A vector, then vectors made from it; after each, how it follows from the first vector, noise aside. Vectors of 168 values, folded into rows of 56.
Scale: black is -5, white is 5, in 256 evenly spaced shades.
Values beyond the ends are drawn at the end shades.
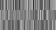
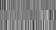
wrapped around, negated, partly zeroed.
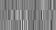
wrapped around, negated, partly zeroed.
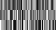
reversed, scaled up.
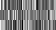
reversed, scaled up.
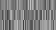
wrapped around.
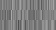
wrapped around, negated, shrunk.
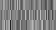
wrapped around.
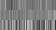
wrapped around, negated, partly zeroed.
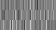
wrapped around, negated, partly zeroed.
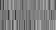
reversed, negated, partly zeroed.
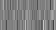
wrapped around, negated, partly zeroed.
